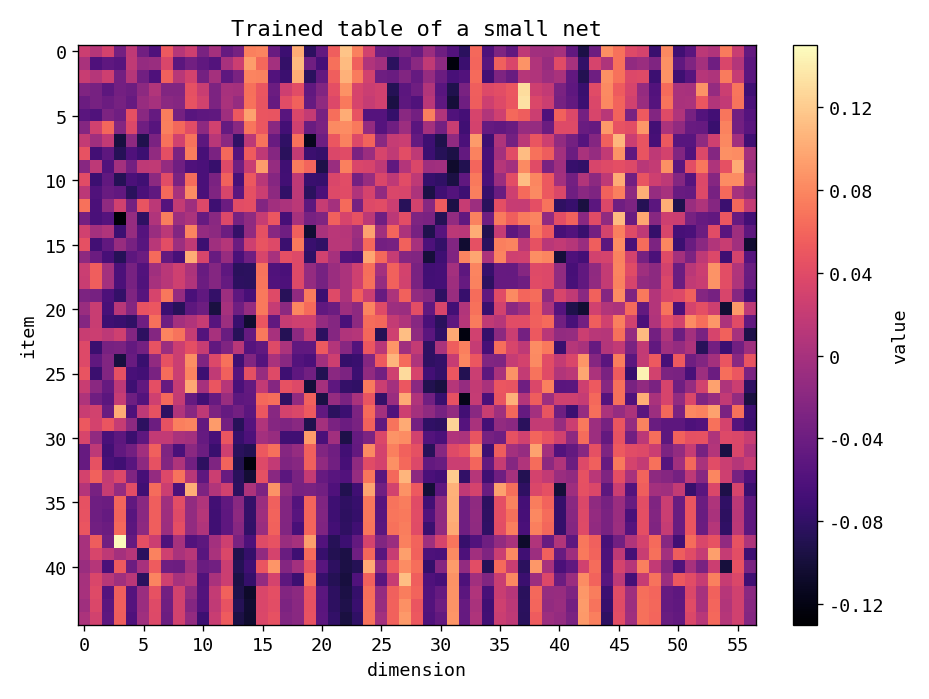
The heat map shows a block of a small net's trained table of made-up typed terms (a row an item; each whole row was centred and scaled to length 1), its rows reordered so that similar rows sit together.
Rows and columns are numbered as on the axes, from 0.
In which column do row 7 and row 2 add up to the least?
19
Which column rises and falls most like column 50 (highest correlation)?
34
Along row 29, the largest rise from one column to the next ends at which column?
31
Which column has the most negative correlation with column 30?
45
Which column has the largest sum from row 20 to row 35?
27
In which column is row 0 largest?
22
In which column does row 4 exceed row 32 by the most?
14
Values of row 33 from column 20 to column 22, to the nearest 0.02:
-0.04 -0.06 -0.06
